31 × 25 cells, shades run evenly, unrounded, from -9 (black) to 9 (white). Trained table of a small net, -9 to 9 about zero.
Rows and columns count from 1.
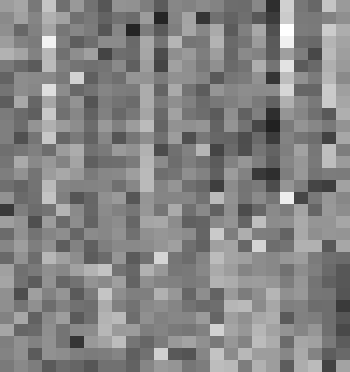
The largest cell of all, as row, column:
3, 21
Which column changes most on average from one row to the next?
16
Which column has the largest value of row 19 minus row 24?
25
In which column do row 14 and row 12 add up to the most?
4
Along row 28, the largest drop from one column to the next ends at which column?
2
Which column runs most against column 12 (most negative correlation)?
14
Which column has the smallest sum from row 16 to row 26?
10
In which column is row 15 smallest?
20
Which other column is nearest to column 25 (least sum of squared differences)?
13
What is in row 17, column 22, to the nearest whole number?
-4
